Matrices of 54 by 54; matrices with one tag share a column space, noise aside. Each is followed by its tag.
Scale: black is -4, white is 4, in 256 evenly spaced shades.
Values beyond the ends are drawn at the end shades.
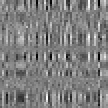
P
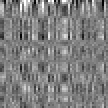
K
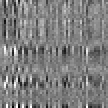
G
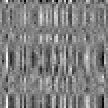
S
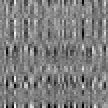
G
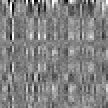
K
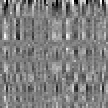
K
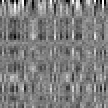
K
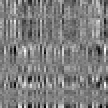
G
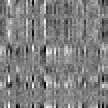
G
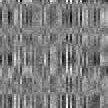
S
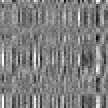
S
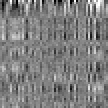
K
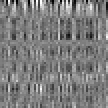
K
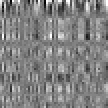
K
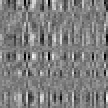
P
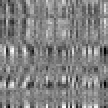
G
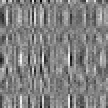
S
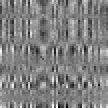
G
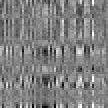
G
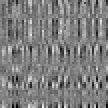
G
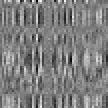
S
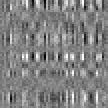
P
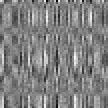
S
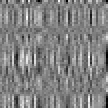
S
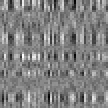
P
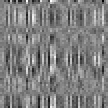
S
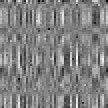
S
